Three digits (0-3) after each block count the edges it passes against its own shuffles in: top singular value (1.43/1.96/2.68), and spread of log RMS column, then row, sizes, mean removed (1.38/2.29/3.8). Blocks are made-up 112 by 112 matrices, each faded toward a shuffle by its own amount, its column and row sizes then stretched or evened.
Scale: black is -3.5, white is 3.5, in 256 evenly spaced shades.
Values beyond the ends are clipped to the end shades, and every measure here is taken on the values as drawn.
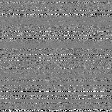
2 0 3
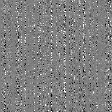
0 3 1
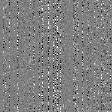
1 3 0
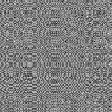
3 0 2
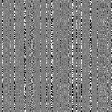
3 3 0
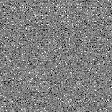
2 0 1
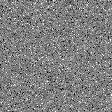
1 0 0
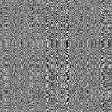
3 3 0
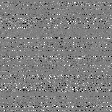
0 0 3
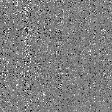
0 2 1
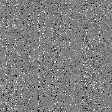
1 2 0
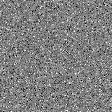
1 0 0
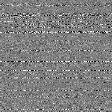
2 0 3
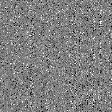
1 2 0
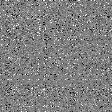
0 1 2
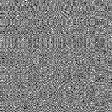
3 0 1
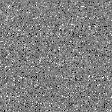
0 1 2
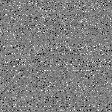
1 0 2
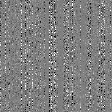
1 3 0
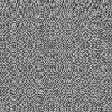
3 1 0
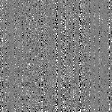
2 3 1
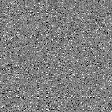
2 1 1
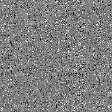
1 2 1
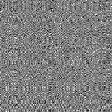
3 1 1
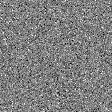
1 0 0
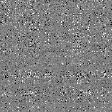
1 2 2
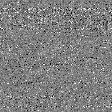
1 0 2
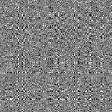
3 2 2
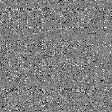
2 1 2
